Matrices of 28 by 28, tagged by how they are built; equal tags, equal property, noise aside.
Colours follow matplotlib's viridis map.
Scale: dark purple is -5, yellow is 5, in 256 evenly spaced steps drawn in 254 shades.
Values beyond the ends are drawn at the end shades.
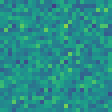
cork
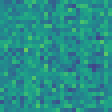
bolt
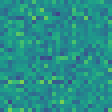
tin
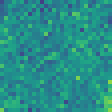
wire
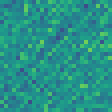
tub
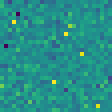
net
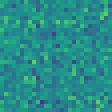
tin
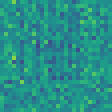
bolt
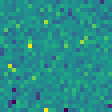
net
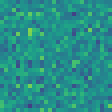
tin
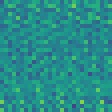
cork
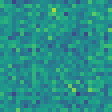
bolt
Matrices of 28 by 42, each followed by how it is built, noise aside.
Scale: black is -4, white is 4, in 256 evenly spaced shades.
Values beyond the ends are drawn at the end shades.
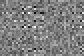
low rank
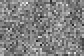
smooth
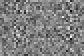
low rank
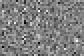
uneven columns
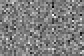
uneven columns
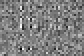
low rank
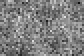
smooth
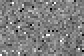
sparse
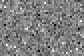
sparse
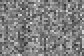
blocks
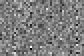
uneven columns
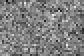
smooth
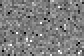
sparse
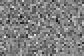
blocks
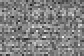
blocks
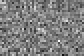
low rank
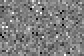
sparse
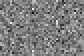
uneven columns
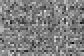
blocks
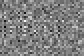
low rank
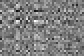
low rank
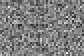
blocks
